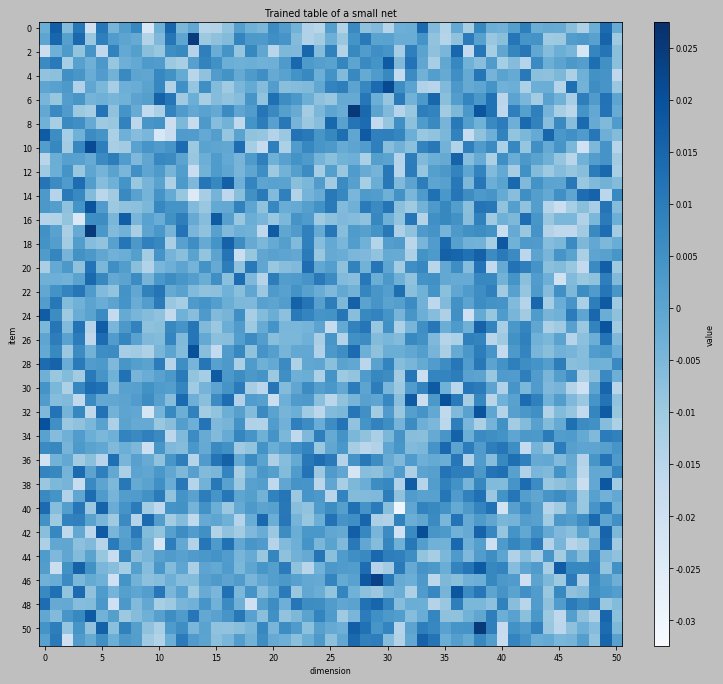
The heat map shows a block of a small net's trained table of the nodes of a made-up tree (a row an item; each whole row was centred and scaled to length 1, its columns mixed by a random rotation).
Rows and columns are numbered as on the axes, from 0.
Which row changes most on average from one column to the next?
2
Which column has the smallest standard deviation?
43
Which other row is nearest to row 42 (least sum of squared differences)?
50
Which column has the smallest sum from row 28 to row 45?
47
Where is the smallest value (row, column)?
40, 31
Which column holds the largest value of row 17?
4
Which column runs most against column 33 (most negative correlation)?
15
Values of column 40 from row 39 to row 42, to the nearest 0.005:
0.005 -0.02 -0.005 -0.01
